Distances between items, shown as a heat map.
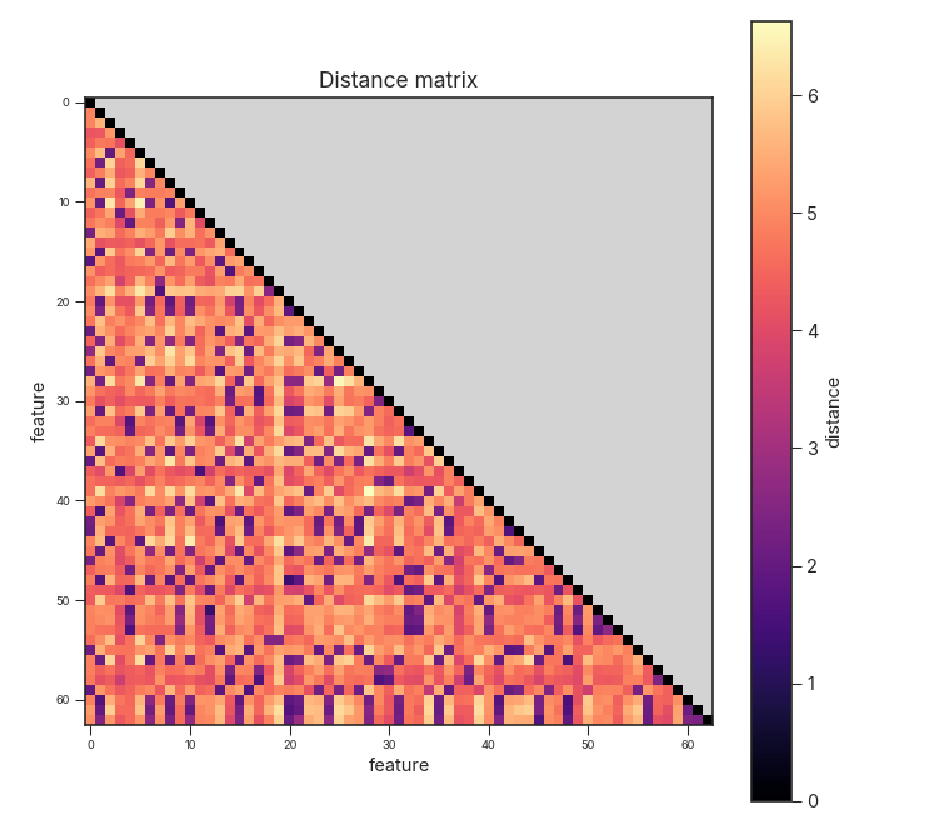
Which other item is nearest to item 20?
48
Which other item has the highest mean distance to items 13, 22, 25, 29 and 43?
28
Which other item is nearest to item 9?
32
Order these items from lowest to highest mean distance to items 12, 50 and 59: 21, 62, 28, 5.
5, 21, 62, 28
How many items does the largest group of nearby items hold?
18
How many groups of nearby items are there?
8
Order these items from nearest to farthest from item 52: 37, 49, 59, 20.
49, 37, 20, 59
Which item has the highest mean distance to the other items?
19
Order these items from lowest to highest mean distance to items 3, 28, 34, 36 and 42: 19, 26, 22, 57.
22, 57, 26, 19
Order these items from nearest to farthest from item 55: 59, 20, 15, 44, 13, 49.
13, 59, 49, 44, 20, 15
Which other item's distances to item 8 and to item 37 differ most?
11
